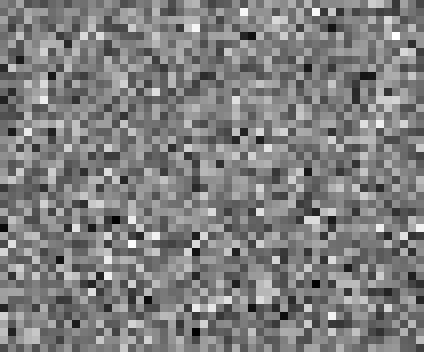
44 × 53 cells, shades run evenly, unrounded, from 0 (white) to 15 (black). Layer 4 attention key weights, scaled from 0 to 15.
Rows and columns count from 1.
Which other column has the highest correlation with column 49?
25
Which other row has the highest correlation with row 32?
30
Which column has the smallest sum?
34
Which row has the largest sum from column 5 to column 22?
38
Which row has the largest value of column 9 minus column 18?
29
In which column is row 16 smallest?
48
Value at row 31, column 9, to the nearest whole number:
9
